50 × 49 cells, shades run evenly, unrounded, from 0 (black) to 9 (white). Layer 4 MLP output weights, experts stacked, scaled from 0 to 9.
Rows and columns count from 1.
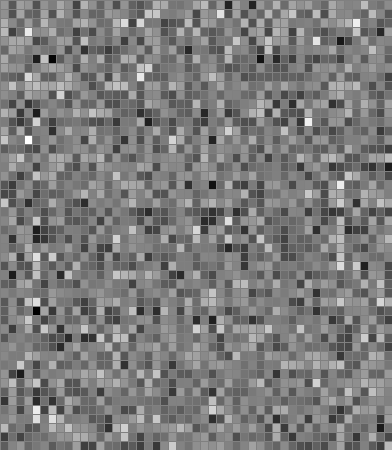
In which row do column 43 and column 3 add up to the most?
41
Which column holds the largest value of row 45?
27
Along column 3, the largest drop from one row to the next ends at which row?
42
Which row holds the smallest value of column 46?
30
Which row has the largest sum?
10
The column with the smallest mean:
37
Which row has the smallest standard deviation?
33
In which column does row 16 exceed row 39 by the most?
4
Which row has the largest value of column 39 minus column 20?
14
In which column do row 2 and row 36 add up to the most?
28
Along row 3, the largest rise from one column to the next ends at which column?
18
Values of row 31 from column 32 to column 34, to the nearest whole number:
4 3 5
